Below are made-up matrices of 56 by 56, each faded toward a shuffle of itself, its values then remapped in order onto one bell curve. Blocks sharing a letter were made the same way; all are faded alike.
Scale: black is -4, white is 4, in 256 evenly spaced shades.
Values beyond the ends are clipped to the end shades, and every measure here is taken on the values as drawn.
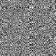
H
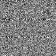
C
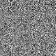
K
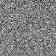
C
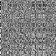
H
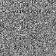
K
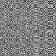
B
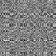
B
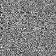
C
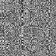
H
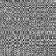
B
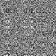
H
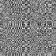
B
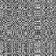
B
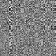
H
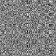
H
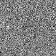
C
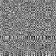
B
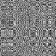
B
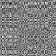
B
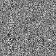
K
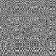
B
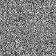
K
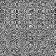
H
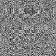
H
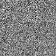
K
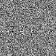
K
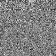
C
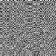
B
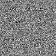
C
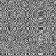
B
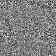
C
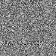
C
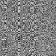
H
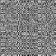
B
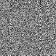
K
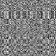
B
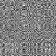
B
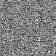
K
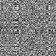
H
